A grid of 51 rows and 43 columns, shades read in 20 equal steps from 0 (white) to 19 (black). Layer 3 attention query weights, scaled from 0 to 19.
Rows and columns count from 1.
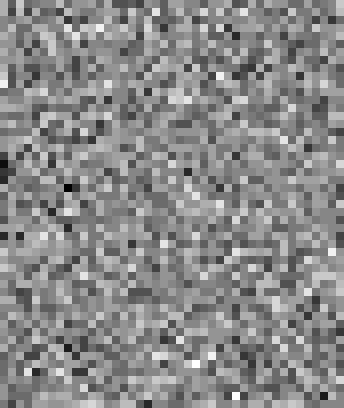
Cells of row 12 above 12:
2
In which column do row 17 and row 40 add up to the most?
42
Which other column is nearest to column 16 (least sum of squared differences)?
33
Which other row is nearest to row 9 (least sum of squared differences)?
45
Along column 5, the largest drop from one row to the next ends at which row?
46
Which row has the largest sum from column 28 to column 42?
5
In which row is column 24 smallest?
13
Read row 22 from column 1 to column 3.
15 14 8
